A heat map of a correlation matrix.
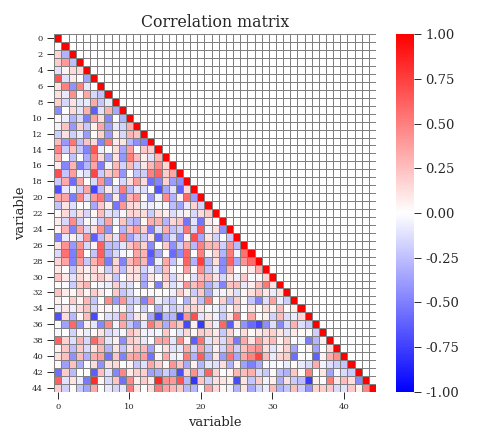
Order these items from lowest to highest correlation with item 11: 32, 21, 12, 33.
33, 32, 21, 12
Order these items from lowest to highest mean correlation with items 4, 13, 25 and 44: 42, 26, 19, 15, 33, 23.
26, 15, 42, 23, 19, 33
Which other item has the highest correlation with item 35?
19
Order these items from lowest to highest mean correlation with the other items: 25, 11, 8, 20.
25, 8, 11, 20
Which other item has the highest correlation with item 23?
36
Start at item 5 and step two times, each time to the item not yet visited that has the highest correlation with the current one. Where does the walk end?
14
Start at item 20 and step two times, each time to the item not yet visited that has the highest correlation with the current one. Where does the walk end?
40
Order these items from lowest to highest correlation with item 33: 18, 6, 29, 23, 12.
12, 18, 29, 6, 23
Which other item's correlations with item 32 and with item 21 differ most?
42
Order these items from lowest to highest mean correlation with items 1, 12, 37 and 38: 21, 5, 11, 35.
35, 21, 5, 11
